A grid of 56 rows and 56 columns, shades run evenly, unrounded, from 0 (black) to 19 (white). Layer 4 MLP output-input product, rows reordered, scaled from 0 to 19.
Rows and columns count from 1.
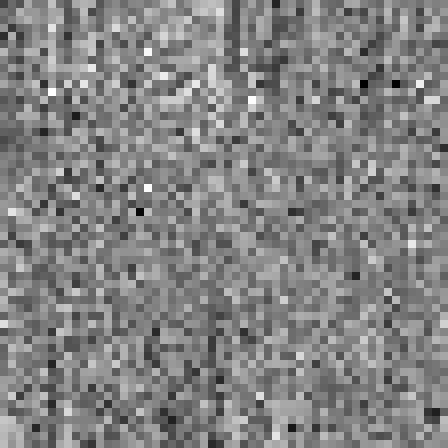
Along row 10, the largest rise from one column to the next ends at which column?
32
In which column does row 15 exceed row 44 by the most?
27
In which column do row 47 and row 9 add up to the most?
12
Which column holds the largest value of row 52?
9
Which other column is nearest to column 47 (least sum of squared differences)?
8
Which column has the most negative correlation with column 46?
19
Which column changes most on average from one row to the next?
10
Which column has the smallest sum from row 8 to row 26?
48
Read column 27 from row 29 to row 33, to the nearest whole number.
8 9 11 10 9
